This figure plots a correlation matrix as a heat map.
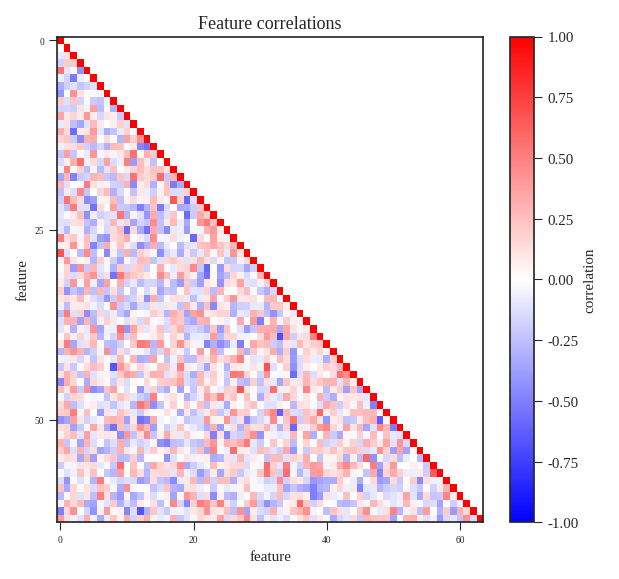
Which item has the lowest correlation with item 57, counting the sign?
48
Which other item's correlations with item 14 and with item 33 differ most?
39
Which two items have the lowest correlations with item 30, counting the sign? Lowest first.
22, 37
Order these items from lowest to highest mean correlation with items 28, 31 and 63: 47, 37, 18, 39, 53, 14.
18, 14, 37, 39, 47, 53
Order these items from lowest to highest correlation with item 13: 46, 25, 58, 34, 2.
25, 34, 58, 2, 46
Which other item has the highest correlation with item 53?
28
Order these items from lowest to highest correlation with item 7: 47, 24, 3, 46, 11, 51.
51, 47, 24, 11, 3, 46
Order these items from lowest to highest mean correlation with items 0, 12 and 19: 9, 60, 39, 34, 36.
36, 9, 39, 60, 34
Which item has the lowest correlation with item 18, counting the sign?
2
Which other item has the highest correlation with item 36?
61
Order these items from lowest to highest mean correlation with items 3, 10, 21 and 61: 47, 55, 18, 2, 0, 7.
55, 18, 0, 7, 47, 2
